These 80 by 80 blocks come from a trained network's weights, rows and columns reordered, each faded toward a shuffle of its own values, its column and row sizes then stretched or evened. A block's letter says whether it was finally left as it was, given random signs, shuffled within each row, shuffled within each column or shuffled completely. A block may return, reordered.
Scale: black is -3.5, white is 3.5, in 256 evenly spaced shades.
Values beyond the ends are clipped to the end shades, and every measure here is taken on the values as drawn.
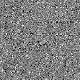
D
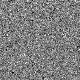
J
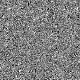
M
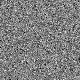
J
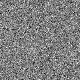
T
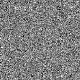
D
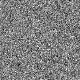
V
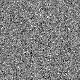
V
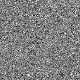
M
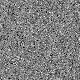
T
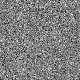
T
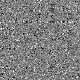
D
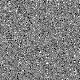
V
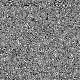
J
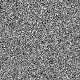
J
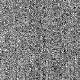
D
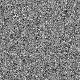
V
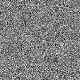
D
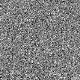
M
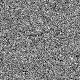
T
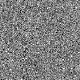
D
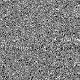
D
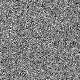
J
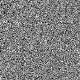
D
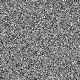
T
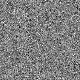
V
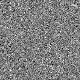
V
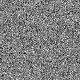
V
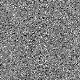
M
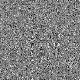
D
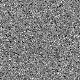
J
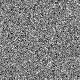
T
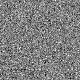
J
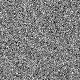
T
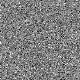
M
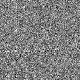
D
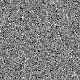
D
